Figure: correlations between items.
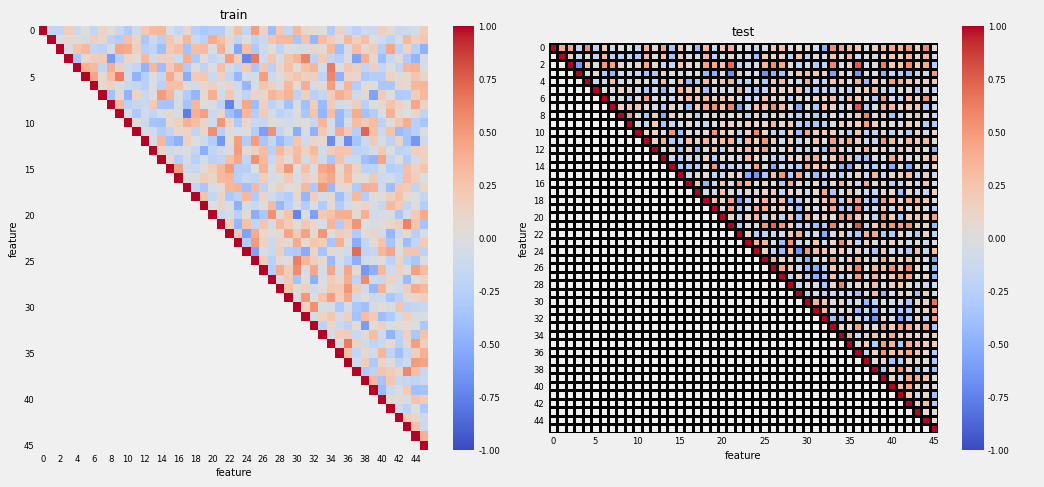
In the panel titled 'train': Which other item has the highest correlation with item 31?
3
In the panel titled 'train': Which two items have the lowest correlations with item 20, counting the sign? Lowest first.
30, 32
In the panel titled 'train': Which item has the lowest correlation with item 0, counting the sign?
27
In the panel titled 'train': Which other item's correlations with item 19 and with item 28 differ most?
13
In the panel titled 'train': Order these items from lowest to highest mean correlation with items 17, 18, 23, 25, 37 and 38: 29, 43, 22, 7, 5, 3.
5, 7, 29, 43, 22, 3
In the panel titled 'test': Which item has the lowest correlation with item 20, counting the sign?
29
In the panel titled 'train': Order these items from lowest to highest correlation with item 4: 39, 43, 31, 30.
30, 39, 31, 43
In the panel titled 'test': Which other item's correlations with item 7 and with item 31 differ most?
36
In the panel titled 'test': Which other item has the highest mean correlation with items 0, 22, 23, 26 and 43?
34
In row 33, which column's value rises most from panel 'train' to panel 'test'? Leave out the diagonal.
41
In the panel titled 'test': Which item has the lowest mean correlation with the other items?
3
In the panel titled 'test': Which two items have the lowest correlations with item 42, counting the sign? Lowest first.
14, 3
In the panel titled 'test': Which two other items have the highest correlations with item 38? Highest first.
41, 22
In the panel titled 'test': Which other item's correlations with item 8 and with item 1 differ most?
13
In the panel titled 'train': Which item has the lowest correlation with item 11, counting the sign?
26
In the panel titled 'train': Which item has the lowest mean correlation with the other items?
12
